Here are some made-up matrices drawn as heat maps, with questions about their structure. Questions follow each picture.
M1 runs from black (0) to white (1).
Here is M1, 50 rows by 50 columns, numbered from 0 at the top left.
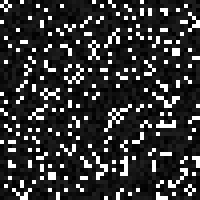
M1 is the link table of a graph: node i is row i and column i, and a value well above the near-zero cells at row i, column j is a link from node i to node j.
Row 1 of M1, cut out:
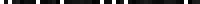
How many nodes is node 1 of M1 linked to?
8
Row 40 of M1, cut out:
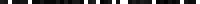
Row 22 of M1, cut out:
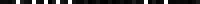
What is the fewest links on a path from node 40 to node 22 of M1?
3
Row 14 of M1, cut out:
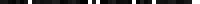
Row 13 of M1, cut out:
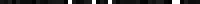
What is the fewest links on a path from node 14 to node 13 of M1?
3
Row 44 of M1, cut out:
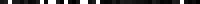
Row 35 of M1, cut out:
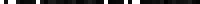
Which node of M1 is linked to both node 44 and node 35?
node 2
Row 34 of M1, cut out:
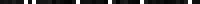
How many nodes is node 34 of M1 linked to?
6
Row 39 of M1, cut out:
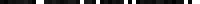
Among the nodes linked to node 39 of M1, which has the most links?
node 31
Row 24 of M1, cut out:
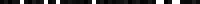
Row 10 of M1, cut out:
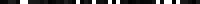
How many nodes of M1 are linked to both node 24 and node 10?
4
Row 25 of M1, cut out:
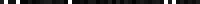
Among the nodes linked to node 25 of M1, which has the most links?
node 41
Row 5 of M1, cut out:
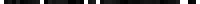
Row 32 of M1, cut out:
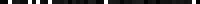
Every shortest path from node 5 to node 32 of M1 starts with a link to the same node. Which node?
node 49
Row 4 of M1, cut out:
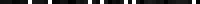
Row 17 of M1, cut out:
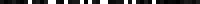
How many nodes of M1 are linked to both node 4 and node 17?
6
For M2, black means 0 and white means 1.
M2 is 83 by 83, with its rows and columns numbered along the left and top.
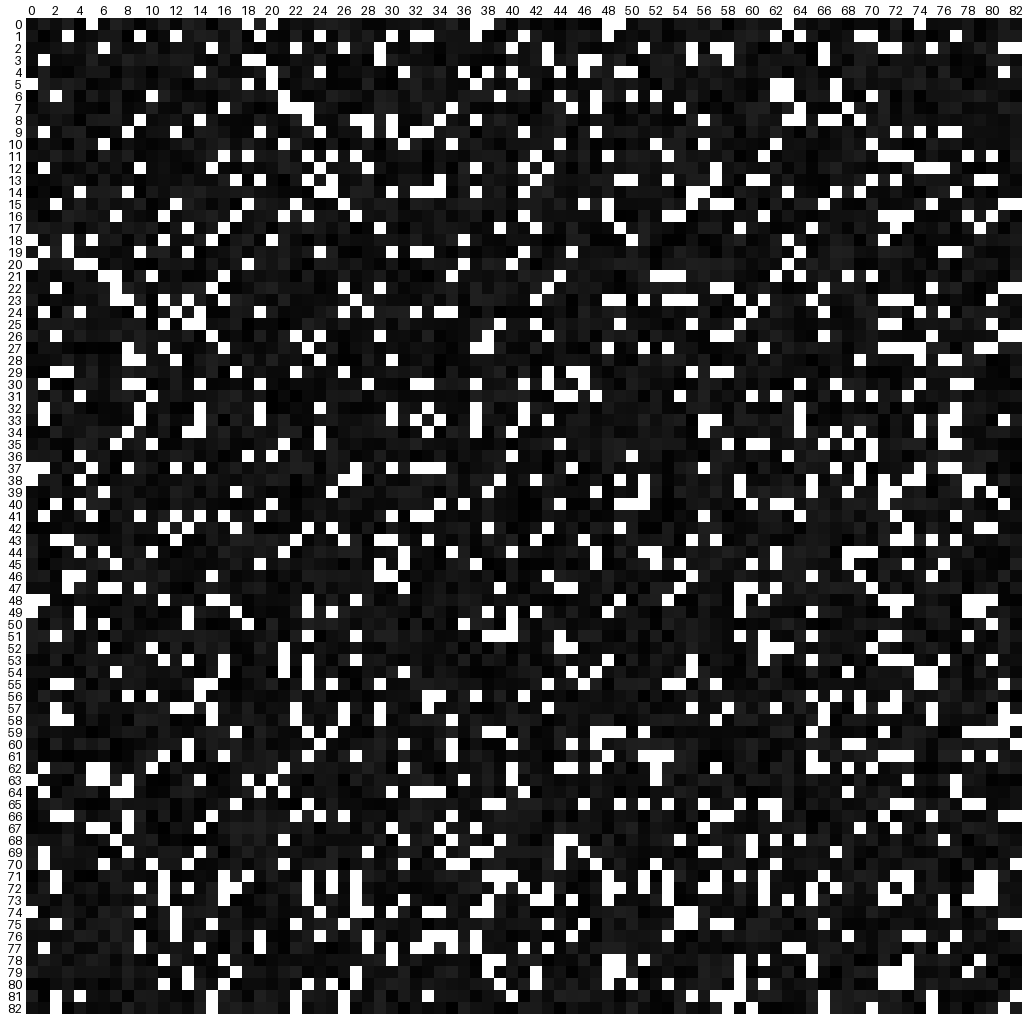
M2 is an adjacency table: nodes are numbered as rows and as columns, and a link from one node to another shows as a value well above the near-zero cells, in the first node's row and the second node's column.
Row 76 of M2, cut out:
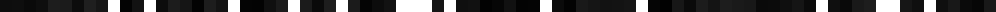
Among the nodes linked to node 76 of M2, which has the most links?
node 73
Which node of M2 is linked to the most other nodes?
node 72
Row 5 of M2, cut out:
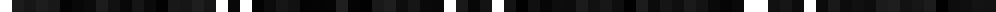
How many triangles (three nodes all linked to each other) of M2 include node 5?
8
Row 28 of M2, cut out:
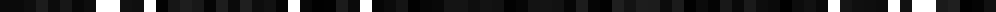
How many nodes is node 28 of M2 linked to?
9
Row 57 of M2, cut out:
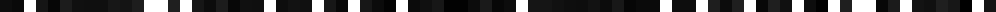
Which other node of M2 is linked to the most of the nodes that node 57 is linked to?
node 2
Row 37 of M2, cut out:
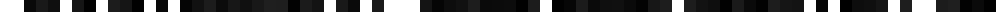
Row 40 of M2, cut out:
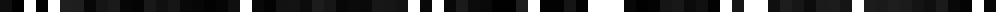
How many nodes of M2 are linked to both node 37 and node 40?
1
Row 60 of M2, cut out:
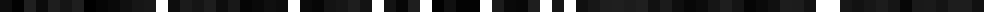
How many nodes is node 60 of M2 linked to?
10
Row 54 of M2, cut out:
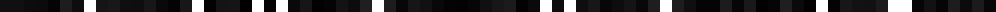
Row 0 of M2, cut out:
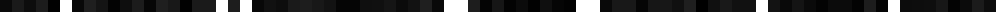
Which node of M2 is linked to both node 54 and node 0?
node 74
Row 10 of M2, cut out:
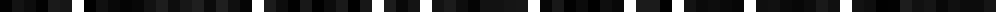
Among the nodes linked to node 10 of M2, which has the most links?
node 62
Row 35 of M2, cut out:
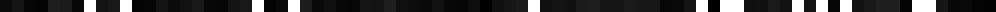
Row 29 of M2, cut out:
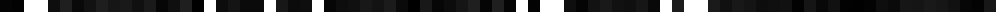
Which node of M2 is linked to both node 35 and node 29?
node 58
